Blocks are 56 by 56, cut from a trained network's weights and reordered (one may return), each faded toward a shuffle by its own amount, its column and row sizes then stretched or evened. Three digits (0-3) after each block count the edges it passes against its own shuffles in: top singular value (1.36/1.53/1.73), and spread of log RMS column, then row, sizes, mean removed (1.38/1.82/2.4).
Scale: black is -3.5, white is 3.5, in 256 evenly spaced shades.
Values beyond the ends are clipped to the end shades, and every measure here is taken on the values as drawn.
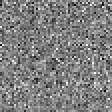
1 1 2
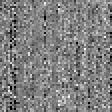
2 3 0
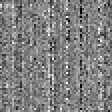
3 3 0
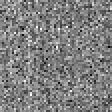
0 0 0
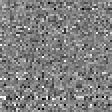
2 1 3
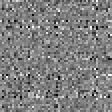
1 2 3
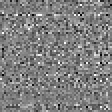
1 1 3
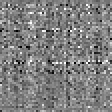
2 1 3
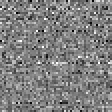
1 0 3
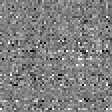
0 1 3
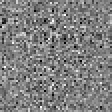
2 2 2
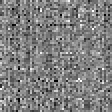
2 1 2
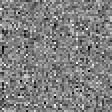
0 2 1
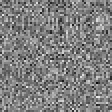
3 1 0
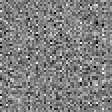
3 3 0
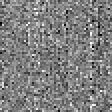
0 2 0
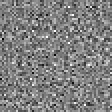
3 0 2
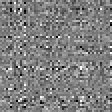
3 2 3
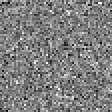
0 0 2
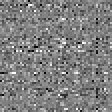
0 1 3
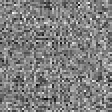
3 0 2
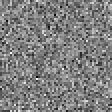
0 0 0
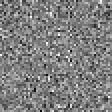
2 1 1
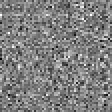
1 1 1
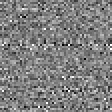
3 0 3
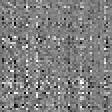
1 3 3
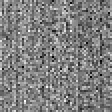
2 1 0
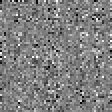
0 3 2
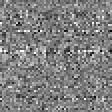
2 0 3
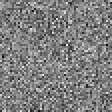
2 0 0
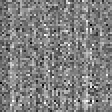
2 1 2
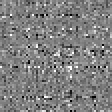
1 2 3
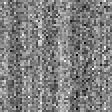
3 1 0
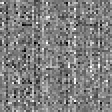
3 2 2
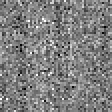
1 1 1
